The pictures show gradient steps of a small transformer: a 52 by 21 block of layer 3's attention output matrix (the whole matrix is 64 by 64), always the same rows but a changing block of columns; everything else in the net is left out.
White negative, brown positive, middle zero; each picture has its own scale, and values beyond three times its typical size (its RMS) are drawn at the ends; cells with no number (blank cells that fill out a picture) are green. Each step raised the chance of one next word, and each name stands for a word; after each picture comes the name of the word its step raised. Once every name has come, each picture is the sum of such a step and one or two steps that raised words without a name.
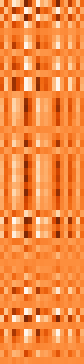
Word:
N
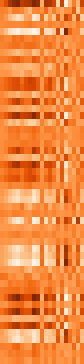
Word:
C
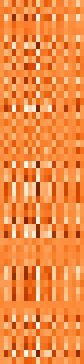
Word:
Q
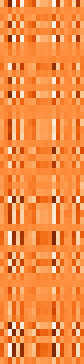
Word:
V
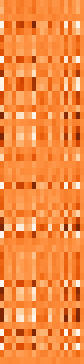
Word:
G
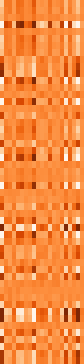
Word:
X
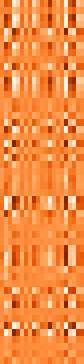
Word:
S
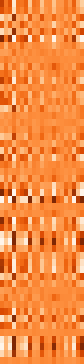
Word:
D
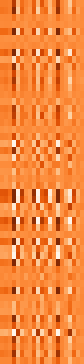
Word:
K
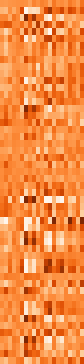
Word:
D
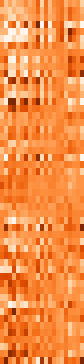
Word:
X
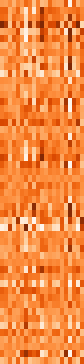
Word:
X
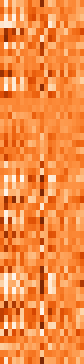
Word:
S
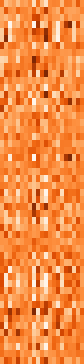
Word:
X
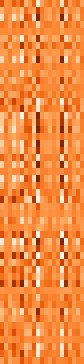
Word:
G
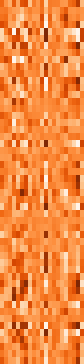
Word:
S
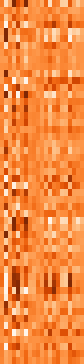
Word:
N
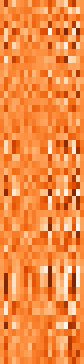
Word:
D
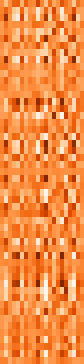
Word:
K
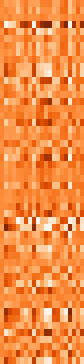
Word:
X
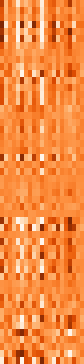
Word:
X
